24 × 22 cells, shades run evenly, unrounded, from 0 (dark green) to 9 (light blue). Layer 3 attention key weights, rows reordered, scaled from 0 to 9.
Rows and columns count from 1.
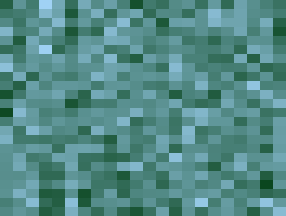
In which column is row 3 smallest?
13
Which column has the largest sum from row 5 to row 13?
9
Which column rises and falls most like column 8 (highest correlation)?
4
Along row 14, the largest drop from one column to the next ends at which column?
11
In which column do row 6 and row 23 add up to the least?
5
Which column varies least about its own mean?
12
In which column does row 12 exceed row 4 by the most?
22
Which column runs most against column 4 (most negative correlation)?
6
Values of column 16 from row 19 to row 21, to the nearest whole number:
4 6 4
